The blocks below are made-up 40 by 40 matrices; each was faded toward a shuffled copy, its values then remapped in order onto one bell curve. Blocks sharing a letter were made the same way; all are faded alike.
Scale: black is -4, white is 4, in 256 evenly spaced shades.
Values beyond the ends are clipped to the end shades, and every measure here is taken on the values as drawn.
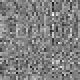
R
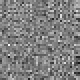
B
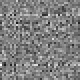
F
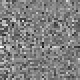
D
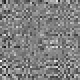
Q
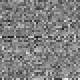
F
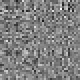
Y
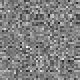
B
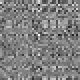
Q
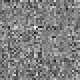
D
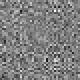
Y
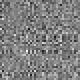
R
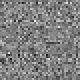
F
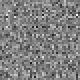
F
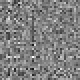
D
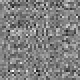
Y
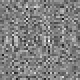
R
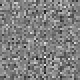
D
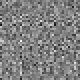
R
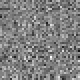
F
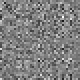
Y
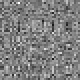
B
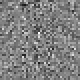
D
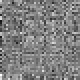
R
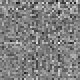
D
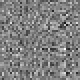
Y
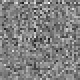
D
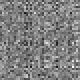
Y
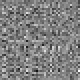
Y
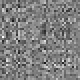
R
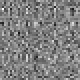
B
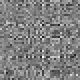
Q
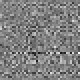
Q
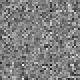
D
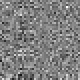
R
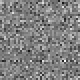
D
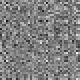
Y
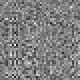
R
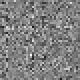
D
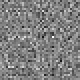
B
